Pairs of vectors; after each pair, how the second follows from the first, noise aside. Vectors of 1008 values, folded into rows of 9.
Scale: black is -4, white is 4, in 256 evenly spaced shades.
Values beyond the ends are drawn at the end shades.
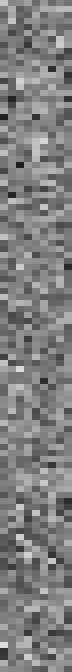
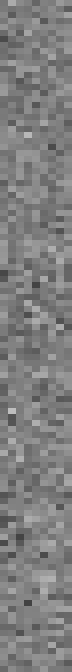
wrapped around, shrunk.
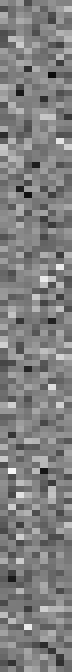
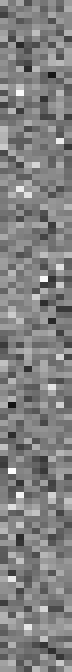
sign-scrambled.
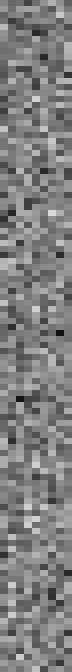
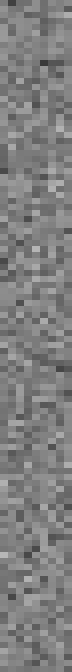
wrapped around, shrunk.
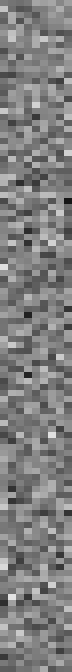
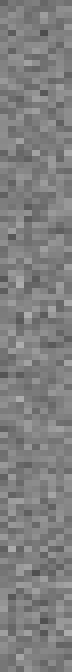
wrapped around, shrunk.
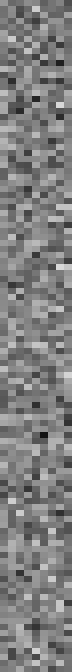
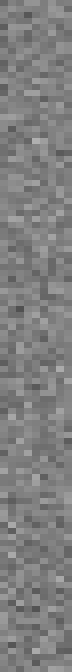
wrapped around, shrunk.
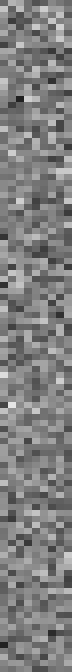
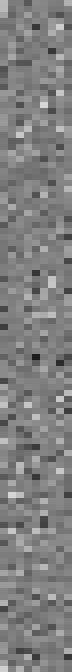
wrapped around, partly zeroed.
